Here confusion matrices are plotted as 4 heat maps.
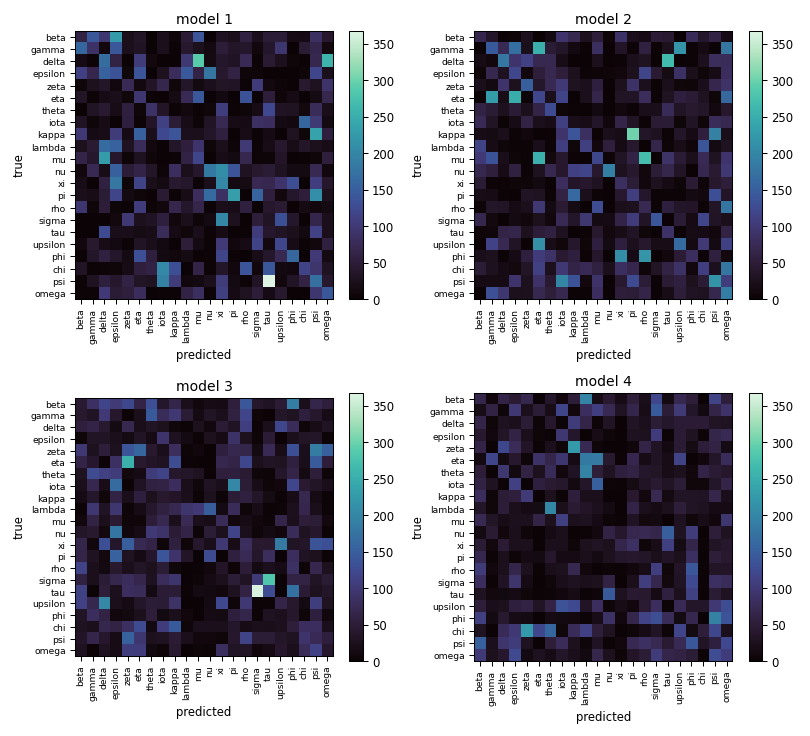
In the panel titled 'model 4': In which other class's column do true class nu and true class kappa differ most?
tau
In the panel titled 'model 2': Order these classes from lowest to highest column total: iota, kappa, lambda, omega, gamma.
lambda, kappa, gamma, iota, omega
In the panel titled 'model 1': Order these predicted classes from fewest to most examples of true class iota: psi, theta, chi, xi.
theta, xi, psi, chi
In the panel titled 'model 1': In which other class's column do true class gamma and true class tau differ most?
beta
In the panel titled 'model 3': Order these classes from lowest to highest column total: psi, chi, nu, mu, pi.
mu, nu, chi, pi, psi
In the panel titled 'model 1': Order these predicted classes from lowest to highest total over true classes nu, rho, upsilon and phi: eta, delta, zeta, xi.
zeta, delta, eta, xi
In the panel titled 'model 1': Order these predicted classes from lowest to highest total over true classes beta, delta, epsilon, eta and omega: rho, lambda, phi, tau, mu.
phi, tau, rho, lambda, mu
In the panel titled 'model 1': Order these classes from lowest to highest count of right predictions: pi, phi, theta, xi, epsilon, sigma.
sigma, theta, epsilon, phi, xi, pi
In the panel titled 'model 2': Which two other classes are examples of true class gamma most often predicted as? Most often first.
eta, upsilon
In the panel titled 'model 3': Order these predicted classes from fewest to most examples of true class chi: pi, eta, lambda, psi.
lambda, pi, psi, eta
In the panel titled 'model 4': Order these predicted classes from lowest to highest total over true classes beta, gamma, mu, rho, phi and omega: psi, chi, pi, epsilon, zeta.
chi, zeta, pi, epsilon, psi
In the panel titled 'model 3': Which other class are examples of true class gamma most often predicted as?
theta
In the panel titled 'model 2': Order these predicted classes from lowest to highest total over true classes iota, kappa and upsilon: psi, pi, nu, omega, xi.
nu, xi, omega, psi, pi
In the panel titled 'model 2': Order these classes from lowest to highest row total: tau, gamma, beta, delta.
tau, beta, delta, gamma
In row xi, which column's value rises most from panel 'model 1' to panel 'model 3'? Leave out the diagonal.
zeta
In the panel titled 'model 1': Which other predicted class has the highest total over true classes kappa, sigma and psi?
tau
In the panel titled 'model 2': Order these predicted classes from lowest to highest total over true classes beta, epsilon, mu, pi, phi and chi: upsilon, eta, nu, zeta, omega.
nu, zeta, upsilon, omega, eta
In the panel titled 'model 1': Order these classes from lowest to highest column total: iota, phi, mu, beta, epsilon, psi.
phi, beta, iota, mu, epsilon, psi
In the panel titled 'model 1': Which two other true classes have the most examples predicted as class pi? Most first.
nu, epsilon
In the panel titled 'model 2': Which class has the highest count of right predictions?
psi
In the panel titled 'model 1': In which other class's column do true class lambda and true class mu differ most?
epsilon
